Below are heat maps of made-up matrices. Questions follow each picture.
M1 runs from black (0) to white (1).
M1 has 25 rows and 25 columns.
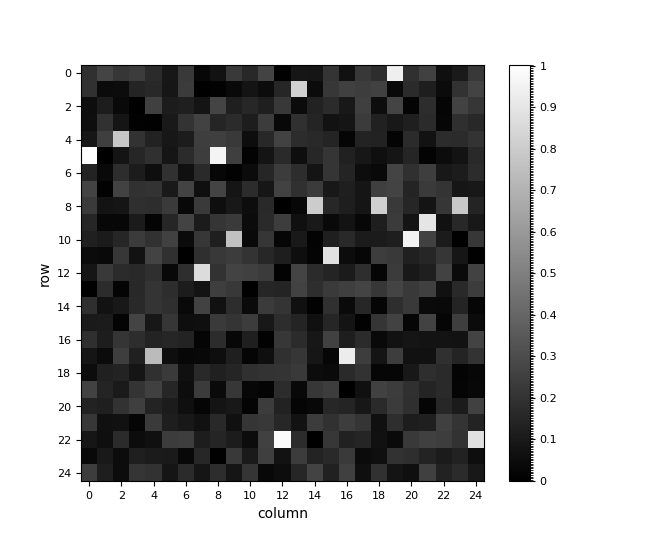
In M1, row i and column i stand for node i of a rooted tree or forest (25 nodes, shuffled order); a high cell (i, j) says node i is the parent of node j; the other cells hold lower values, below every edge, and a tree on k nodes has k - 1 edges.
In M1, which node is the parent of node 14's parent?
5
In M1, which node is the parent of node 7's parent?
22
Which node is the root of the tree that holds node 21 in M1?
10
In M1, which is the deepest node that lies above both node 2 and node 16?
17
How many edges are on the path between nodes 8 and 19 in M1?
3
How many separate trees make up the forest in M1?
8
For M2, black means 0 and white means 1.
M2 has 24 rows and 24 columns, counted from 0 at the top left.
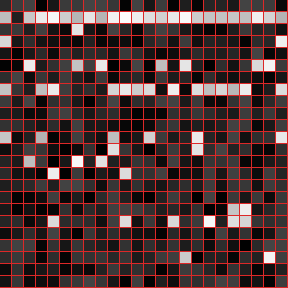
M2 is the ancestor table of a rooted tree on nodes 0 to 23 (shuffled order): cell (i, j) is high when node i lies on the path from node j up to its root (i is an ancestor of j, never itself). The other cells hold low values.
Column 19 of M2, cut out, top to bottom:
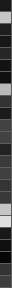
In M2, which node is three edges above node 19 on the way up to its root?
7
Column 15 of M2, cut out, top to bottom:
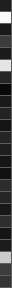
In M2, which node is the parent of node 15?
21
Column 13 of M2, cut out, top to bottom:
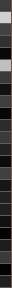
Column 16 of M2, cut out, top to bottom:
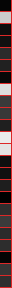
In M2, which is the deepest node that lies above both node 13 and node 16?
1
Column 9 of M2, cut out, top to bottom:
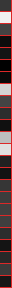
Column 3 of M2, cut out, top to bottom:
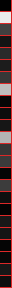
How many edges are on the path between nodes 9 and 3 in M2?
3
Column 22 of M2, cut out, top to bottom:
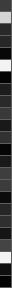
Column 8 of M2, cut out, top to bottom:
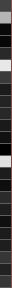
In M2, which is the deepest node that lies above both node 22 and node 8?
5
